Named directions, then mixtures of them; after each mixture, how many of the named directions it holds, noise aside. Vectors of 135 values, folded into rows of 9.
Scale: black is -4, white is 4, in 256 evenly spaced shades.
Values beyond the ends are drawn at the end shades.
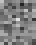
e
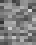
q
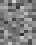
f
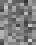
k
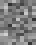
three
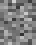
one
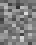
four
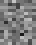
one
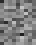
three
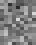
three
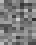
one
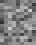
two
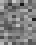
four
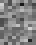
four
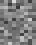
one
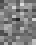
one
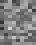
one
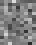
three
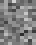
one
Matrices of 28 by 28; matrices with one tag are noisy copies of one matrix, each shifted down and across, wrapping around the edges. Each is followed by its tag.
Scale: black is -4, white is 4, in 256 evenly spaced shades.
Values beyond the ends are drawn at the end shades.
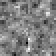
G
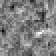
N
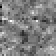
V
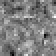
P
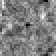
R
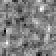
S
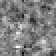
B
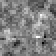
B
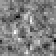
R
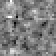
B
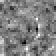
G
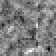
N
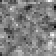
B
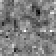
P
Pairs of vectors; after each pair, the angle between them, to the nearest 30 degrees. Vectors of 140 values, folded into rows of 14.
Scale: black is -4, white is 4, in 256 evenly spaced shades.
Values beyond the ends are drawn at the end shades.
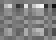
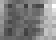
120 degrees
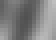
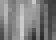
150 degrees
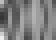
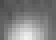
90 degrees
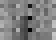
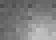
90 degrees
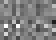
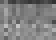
60 degrees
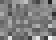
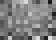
30 degrees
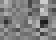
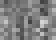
150 degrees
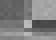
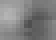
120 degrees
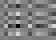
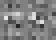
60 degrees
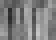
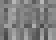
120 degrees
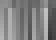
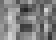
60 degrees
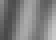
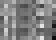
120 degrees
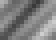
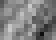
150 degrees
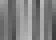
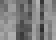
150 degrees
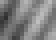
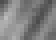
150 degrees
